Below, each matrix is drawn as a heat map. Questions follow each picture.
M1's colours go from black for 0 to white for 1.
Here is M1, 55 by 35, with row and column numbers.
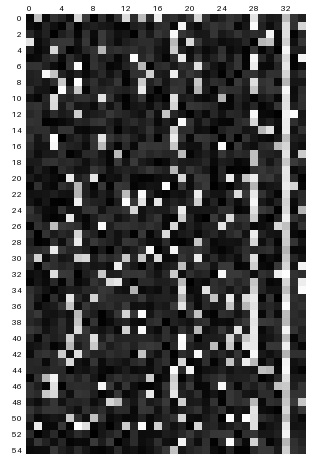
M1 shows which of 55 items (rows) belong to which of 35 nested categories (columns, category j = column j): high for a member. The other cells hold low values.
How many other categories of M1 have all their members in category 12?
4
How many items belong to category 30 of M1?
4
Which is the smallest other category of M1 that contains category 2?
15
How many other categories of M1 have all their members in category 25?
4
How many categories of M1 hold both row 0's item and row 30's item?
8
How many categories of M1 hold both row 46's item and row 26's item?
6
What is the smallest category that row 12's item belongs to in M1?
33
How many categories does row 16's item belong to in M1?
6
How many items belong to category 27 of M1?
7
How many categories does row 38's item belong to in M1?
3
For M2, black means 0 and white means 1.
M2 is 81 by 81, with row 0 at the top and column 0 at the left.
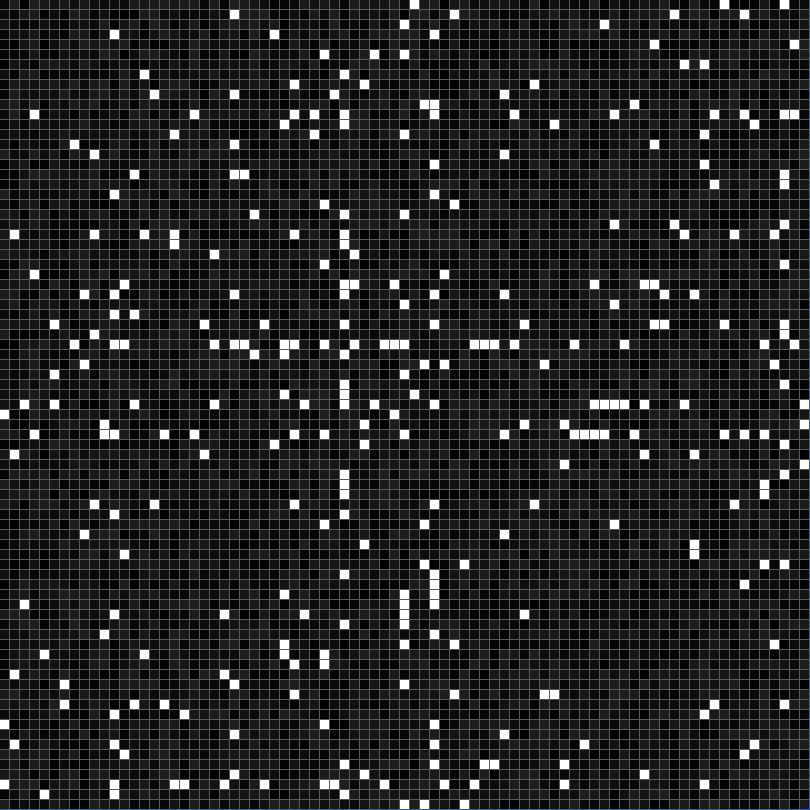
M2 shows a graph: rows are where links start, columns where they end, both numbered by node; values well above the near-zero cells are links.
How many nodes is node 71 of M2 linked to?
3
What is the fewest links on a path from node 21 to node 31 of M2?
3
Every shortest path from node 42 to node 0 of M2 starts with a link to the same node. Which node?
node 56
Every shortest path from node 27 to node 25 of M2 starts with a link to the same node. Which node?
node 3
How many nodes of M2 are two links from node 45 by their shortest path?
10
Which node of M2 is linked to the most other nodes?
node 34
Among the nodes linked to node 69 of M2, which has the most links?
node 29
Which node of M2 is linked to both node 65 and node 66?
node 32
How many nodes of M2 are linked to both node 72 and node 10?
1
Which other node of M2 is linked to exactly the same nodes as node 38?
node 47
